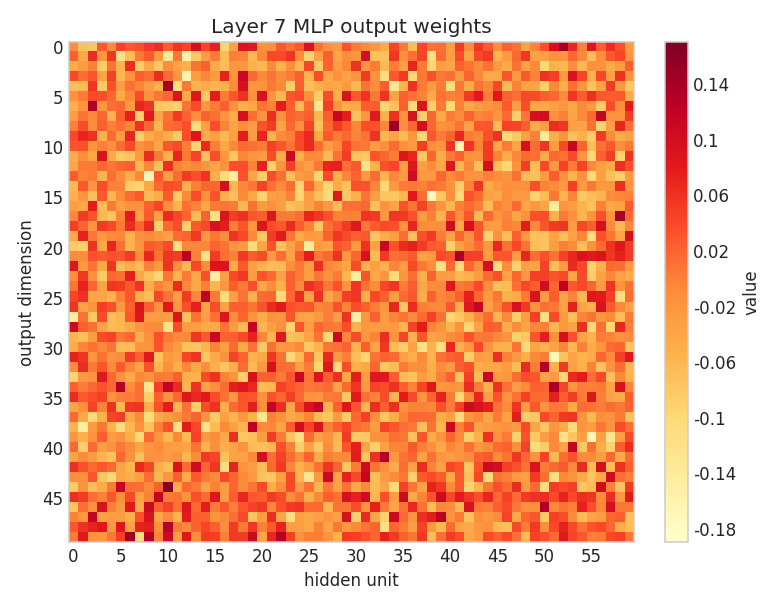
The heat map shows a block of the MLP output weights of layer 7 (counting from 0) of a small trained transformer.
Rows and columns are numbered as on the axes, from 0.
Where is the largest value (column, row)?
10, 44
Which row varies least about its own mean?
16
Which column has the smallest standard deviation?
46
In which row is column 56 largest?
7
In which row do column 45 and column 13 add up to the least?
8
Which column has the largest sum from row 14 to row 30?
36
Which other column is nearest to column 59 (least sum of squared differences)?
35
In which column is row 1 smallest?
12
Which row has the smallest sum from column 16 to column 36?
15
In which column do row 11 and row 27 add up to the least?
30
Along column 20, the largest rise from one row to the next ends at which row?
41
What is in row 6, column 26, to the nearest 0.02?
-0.12
